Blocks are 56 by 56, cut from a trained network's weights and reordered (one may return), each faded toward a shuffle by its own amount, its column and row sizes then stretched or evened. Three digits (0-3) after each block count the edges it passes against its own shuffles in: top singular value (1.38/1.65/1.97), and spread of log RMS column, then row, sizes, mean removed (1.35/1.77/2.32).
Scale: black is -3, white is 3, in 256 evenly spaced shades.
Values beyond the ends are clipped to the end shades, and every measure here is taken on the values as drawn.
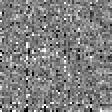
2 3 1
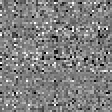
0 2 3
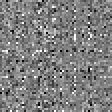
0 3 2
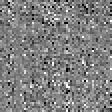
1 3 2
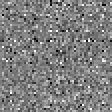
0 2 2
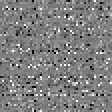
0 1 3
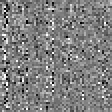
1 3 1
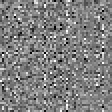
2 3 0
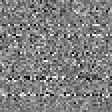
2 0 3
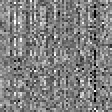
3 3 0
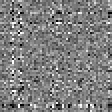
3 3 2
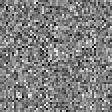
3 2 1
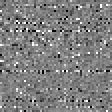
1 1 3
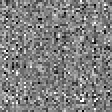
0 3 1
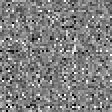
0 2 2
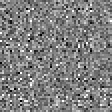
2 2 2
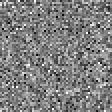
0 0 0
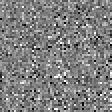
0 2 2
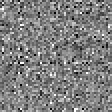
2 2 1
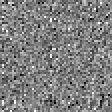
1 2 0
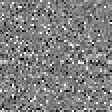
1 0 0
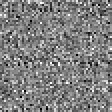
2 0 2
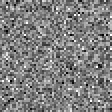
3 0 0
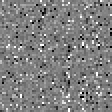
0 2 1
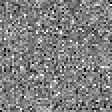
1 0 0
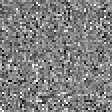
0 2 2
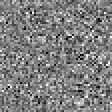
2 0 2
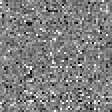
2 1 1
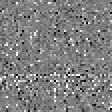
1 2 2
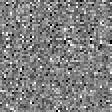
2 1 0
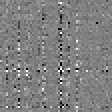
3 3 1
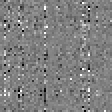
2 3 1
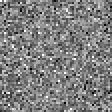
0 0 0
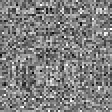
3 1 1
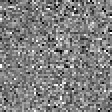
0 1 2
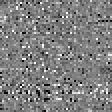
2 2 2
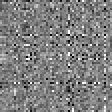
3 3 2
